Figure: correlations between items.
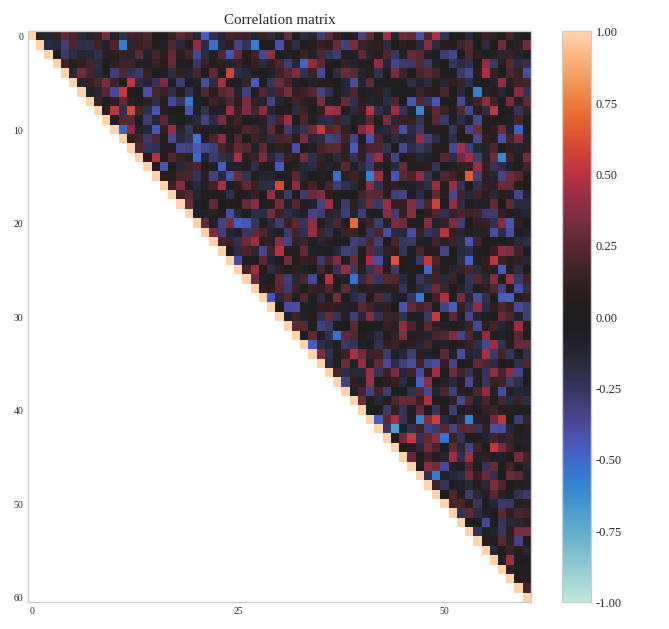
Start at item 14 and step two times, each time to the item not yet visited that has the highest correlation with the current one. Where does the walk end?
29
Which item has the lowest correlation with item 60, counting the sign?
4
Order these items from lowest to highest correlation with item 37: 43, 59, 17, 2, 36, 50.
2, 59, 50, 17, 43, 36
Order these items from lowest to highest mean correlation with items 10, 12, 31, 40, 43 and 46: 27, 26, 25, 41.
27, 26, 25, 41
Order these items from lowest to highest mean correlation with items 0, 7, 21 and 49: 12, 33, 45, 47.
47, 33, 12, 45
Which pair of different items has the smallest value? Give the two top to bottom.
42, 44
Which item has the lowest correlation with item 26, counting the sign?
39
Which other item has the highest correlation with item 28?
50
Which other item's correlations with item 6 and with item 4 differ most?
54
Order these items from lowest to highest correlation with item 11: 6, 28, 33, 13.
28, 13, 33, 6
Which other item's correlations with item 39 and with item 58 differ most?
20
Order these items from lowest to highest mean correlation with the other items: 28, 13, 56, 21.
21, 28, 13, 56
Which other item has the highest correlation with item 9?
31
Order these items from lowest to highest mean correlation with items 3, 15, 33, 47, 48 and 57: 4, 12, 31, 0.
12, 0, 31, 4
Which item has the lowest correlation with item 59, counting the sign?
10
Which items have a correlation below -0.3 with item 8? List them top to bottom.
15, 19, 47, 53
